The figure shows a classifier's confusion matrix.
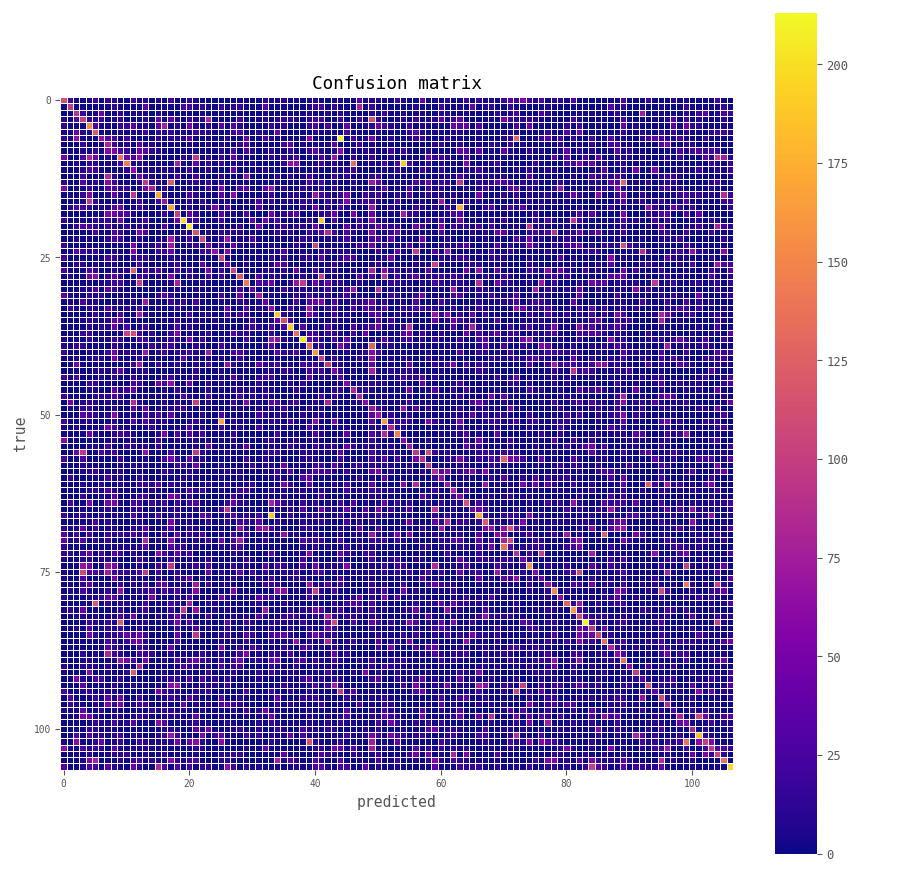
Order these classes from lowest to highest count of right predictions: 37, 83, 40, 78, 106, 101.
37, 78, 40, 101, 106, 83
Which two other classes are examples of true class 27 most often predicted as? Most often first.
11, 49
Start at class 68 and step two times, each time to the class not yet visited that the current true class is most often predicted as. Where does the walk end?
70
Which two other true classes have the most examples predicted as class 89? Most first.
13, 23
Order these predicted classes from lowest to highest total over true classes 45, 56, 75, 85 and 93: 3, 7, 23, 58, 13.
23, 7, 58, 13, 3
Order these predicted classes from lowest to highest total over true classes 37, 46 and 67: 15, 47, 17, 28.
15, 47, 28, 17
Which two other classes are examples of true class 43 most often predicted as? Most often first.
81, 49
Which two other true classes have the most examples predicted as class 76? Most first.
72, 29
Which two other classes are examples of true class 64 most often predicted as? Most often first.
33, 81
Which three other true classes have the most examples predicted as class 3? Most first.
75, 56, 74
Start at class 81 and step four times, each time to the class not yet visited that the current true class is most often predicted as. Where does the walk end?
54
